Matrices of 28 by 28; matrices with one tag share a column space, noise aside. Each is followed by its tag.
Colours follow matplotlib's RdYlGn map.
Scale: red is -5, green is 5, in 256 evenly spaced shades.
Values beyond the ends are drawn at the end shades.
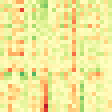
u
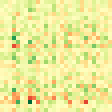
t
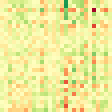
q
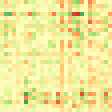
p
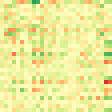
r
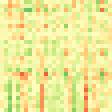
u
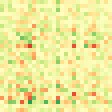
t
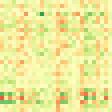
p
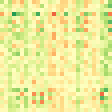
p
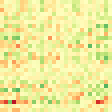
t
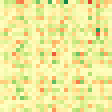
r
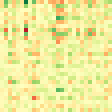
r
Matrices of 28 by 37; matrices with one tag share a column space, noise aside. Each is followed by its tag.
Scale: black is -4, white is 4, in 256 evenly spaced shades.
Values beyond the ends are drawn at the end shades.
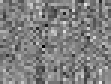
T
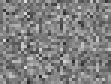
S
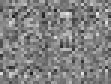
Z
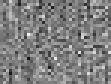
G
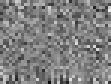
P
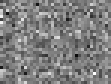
Z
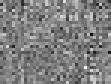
G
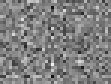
S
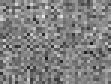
G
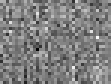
T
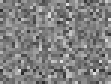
Z
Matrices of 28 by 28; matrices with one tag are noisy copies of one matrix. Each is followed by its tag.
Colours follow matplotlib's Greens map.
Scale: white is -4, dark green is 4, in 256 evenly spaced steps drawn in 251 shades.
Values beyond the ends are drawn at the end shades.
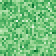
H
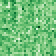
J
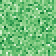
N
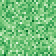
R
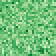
R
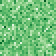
N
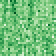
J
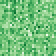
J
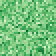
R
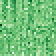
J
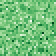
R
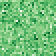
H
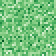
N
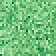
R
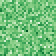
R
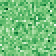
H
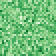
R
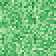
H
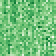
J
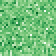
N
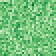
H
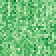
J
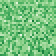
R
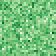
H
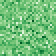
R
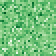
H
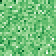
N
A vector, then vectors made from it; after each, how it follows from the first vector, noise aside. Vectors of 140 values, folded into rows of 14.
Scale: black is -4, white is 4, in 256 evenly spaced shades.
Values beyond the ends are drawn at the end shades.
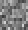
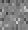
wrapped around, partly zeroed.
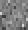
partly zeroed.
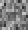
reversed, negated.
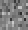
wrapped around, negated, partly zeroed.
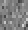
partly zeroed.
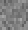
negated, shrunk.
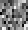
negated, scaled up.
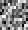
negated, scaled up.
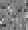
wrapped around, partly zeroed.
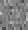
partly zeroed.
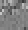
partly zeroed.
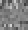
wrapped around, partly zeroed.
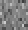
partly zeroed.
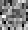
negated, scaled up.
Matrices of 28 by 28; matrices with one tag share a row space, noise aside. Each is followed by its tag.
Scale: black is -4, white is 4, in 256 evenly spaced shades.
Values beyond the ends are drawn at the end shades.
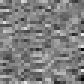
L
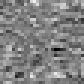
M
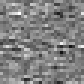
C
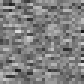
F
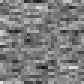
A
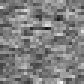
C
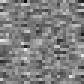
L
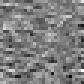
F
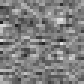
C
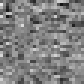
M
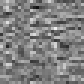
M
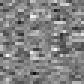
M
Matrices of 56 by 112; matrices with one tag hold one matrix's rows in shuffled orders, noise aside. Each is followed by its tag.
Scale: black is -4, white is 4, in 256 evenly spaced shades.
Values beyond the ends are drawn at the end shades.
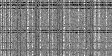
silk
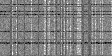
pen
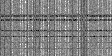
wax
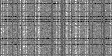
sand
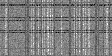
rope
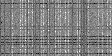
wax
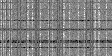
silk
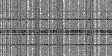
silk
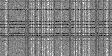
rope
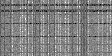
wax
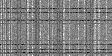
silk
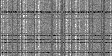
sand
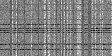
pen
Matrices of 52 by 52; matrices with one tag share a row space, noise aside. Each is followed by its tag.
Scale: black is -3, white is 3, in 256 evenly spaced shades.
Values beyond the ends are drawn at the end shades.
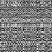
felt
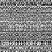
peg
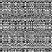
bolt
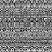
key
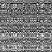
felt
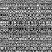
peg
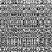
felt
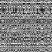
felt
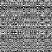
felt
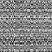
key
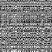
felt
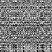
felt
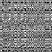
bolt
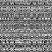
key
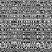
felt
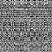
key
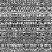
felt
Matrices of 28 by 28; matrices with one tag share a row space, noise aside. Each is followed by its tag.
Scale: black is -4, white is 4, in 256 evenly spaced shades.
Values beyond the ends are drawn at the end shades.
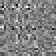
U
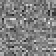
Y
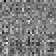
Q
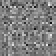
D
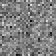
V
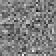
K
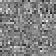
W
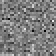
K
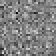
U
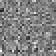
U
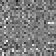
Q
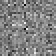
D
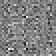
D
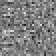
K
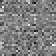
U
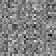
D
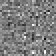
K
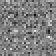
D
